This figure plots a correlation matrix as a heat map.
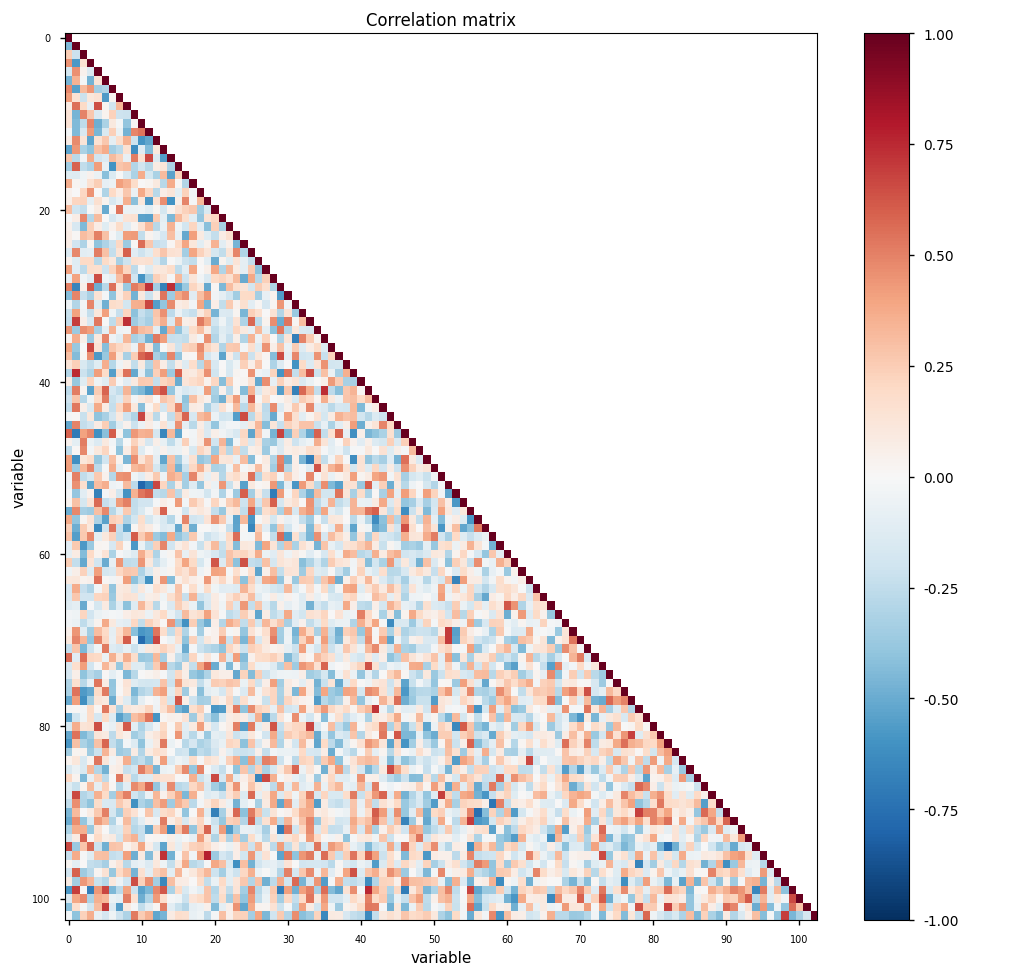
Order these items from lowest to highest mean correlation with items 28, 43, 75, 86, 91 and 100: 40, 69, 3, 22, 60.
3, 60, 40, 22, 69
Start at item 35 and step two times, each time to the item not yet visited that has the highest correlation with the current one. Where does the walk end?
99
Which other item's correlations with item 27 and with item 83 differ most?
36
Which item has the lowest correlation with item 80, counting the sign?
53
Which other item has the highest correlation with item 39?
1
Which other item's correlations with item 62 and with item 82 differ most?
71
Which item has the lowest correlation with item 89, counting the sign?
58
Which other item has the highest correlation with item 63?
84
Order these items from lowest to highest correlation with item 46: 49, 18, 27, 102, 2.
27, 18, 102, 2, 49
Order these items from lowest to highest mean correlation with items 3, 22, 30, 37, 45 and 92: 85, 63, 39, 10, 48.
63, 48, 39, 10, 85
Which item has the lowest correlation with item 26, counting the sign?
86
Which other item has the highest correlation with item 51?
88
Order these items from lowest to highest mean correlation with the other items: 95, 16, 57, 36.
57, 16, 36, 95
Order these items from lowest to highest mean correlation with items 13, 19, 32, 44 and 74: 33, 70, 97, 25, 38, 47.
70, 25, 47, 33, 38, 97
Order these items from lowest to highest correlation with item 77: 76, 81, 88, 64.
64, 88, 76, 81
